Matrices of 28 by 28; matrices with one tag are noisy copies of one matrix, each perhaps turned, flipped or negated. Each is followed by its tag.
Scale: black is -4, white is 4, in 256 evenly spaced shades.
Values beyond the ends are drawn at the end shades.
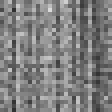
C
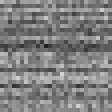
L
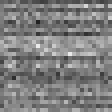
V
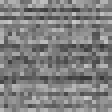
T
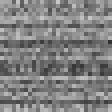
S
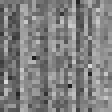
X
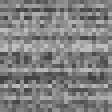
L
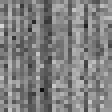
L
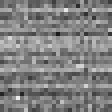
S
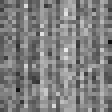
S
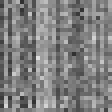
V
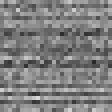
T
